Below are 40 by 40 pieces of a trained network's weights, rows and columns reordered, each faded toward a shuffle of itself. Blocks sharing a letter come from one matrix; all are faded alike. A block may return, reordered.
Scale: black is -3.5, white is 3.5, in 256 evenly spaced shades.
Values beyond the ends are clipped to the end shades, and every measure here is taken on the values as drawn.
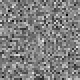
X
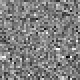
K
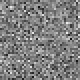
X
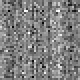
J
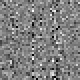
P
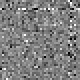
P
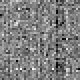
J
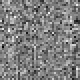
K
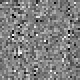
P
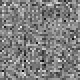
K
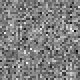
X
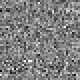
K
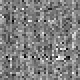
J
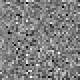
P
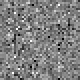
P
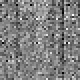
J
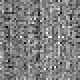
J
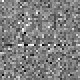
P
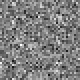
X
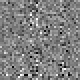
P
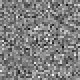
X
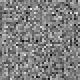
K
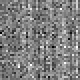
J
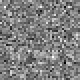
X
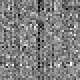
J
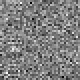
X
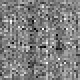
J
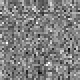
K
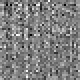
J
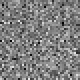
K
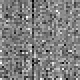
J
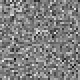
X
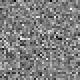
K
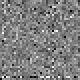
P
